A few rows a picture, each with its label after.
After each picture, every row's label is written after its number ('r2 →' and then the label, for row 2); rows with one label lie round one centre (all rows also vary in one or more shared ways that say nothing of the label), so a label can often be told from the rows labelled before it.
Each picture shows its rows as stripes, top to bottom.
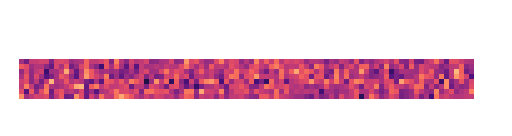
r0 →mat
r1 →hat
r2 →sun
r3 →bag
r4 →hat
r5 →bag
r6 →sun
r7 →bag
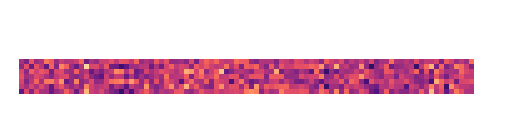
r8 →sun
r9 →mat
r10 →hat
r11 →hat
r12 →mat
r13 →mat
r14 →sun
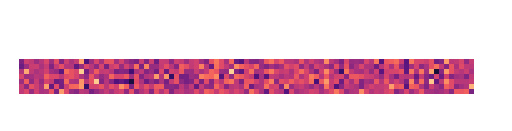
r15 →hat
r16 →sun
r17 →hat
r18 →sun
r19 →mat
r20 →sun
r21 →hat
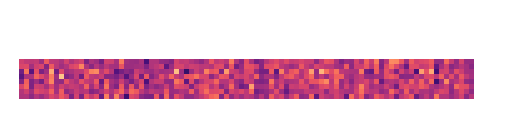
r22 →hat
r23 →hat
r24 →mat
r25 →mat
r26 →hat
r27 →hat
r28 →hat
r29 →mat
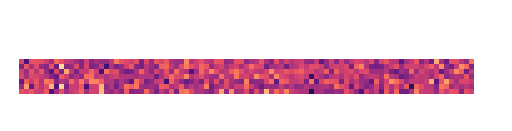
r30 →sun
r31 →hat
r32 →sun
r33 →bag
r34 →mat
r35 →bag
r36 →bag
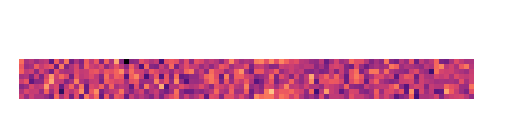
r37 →mat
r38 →mat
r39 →bag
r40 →mat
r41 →mat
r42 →sun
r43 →mat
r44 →mat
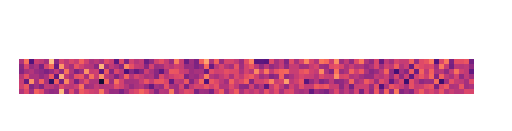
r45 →hat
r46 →bag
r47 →mat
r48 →bag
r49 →sun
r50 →hat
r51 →bag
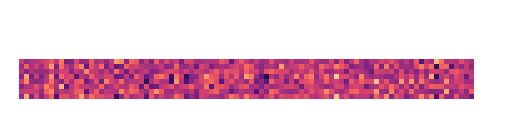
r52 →mat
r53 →bag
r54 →mat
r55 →sun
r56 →hat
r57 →mat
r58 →hat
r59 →bag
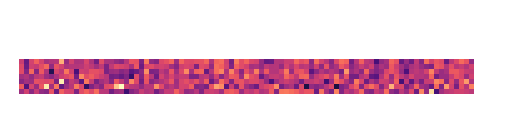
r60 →sun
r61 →sun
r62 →sun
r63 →sun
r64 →mat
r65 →hat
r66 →mat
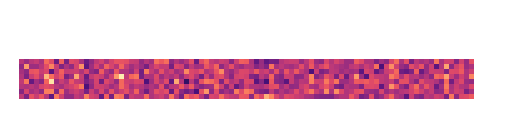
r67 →sun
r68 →hat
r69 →sun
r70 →mat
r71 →hat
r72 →hat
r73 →sun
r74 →mat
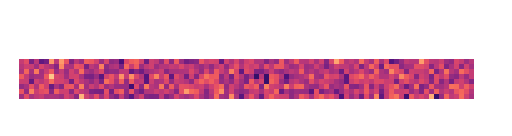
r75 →bag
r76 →bag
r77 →hat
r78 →hat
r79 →hat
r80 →sun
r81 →hat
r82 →hat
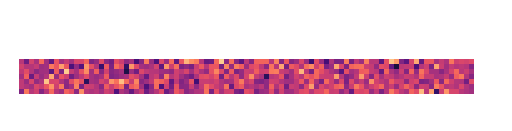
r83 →hat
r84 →mat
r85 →hat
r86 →hat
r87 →sun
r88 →mat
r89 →hat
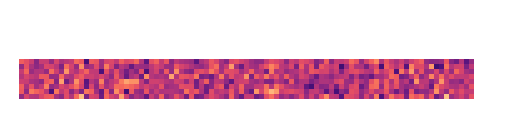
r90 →bag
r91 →hat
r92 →hat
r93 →mat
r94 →bag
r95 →bag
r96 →mat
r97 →hat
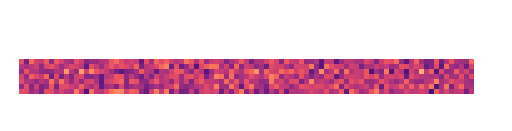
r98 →sun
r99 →sun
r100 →bag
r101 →hat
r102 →mat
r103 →hat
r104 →bag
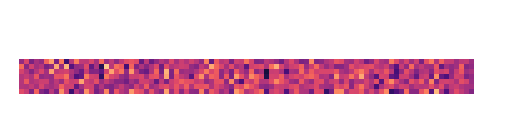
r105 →mat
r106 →hat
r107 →hat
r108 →sun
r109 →hat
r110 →sun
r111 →bag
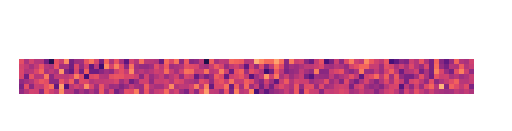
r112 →bag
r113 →hat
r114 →hat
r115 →bag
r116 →sun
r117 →mat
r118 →sun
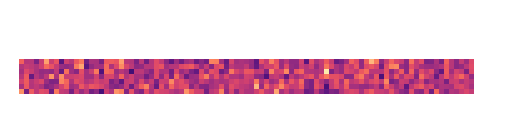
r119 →hat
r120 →hat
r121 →sun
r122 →hat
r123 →bag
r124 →bag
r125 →hat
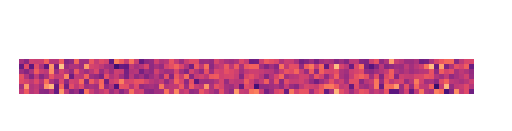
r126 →mat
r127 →mat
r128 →mat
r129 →hat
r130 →bag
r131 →hat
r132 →bag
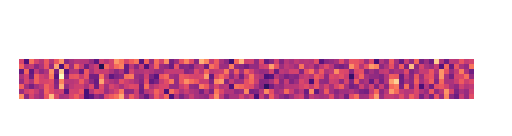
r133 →sun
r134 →hat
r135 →mat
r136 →hat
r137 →hat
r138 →sun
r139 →mat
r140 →hat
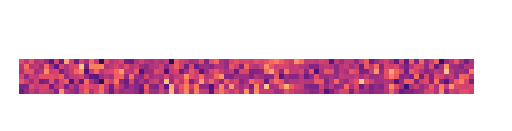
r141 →sun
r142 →bag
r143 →mat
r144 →hat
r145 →hat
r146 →mat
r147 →mat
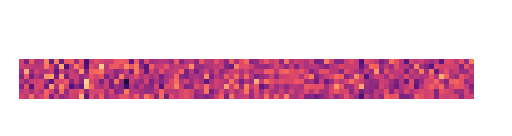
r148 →sun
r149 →bag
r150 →bag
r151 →mat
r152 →mat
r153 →mat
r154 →bag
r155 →bag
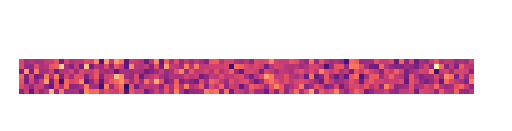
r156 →mat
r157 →mat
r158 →hat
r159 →mat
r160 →sun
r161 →hat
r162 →mat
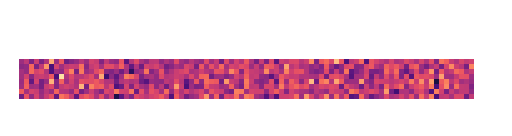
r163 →mat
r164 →sun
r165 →sun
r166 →bag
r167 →mat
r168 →bag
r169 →bag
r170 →sun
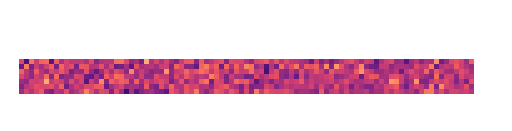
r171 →sun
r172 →sun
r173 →hat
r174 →hat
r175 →sun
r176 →mat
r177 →mat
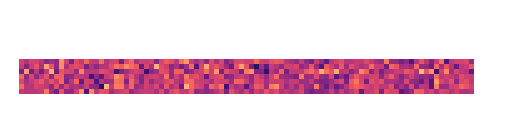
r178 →bag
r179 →sun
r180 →hat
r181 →hat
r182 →mat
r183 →hat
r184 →bag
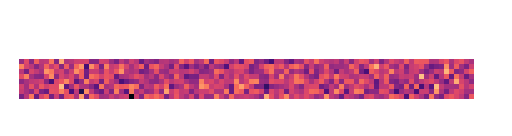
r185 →hat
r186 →bag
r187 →mat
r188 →bag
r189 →sun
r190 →sun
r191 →mat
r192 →sun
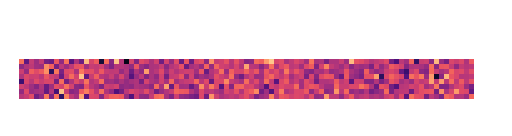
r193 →mat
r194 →mat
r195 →sun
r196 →hat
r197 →mat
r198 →sun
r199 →bag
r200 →sun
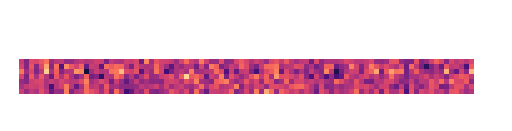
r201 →sun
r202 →sun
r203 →hat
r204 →hat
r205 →mat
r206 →sun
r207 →mat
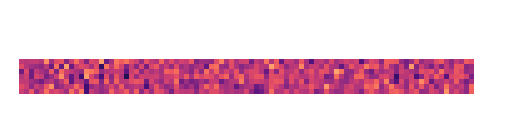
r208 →bag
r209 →hat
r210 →mat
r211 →mat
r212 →bag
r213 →hat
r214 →sun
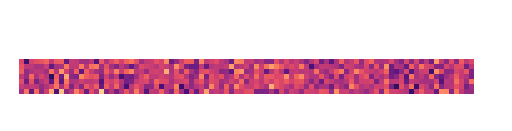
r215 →sun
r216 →bag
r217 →bag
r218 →sun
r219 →sun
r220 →mat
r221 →bag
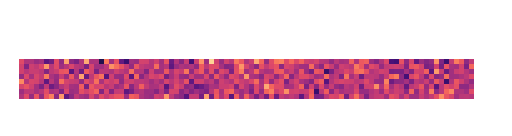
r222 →sun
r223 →sun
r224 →bag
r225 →sun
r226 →bag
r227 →bag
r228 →mat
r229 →mat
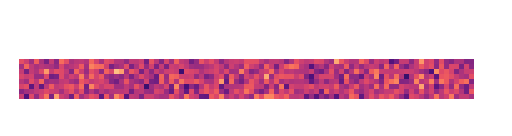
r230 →bag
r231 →bag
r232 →mat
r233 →bag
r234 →hat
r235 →bag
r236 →sun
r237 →mat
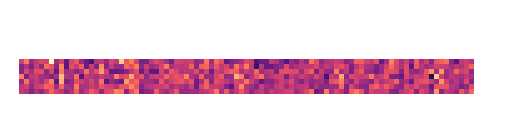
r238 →hat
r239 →sun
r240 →mat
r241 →bag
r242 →bag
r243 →bag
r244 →mat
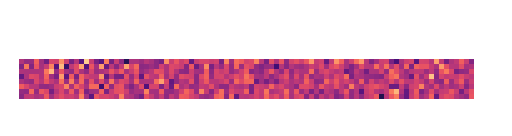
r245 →mat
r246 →bag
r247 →mat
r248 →sun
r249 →sun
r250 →bag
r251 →sun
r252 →hat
